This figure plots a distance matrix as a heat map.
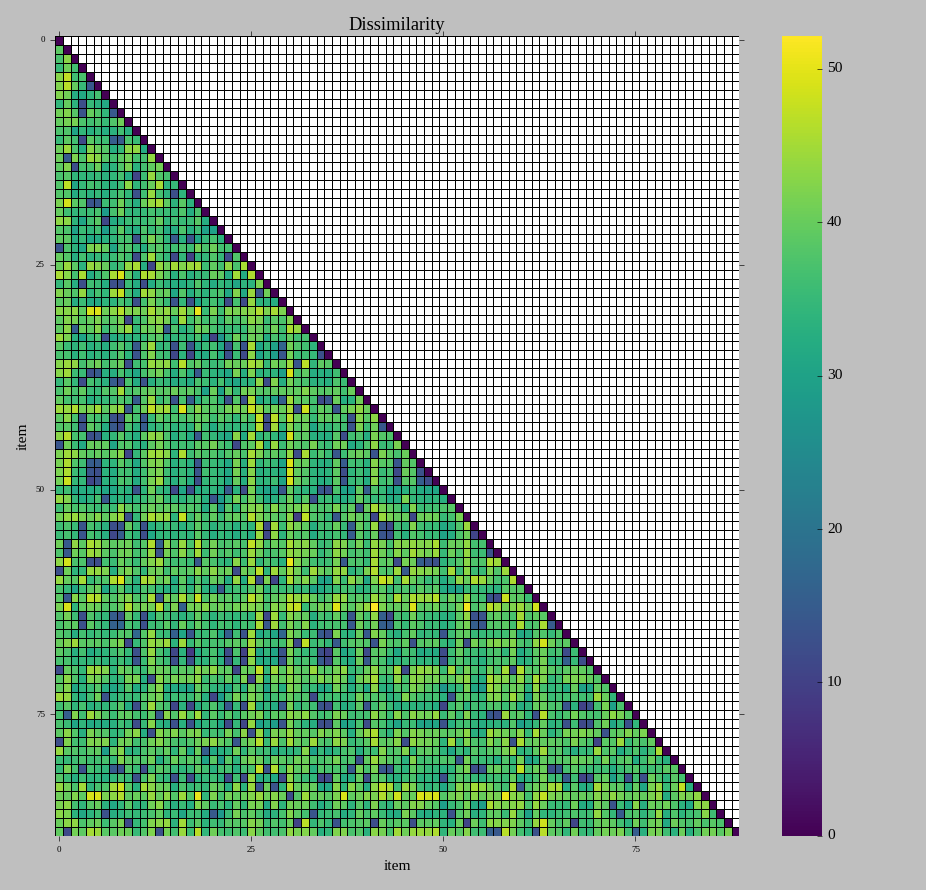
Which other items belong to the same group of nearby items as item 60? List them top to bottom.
26, 28, 83
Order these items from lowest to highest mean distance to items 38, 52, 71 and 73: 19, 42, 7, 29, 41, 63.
7, 42, 19, 29, 63, 41
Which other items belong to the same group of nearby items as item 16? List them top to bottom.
63
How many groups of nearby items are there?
16
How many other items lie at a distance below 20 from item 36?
7
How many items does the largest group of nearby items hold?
16
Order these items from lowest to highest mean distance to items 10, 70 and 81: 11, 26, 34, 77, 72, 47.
11, 34, 72, 47, 77, 26
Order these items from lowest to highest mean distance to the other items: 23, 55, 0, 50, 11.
50, 55, 11, 23, 0
